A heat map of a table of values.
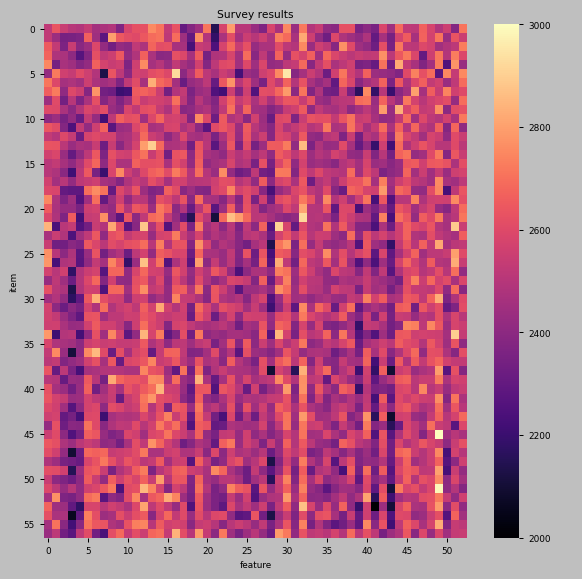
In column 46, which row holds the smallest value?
31
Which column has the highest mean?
32
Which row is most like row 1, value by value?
39
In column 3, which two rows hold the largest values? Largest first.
21, 7
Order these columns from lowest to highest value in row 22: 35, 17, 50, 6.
50, 6, 17, 35
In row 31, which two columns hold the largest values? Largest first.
14, 32
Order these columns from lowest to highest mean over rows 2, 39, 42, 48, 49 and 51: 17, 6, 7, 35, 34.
35, 34, 7, 17, 6
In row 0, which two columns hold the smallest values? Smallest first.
21, 17
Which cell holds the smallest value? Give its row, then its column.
53, 41
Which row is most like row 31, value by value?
48
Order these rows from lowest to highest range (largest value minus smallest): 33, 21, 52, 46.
46, 33, 52, 21
